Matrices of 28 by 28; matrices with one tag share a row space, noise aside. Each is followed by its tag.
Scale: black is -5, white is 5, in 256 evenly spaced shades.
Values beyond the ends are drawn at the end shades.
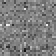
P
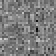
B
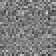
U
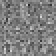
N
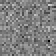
U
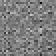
N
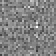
B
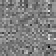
U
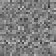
U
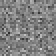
N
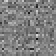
B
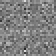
P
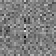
P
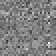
U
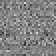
P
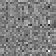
U
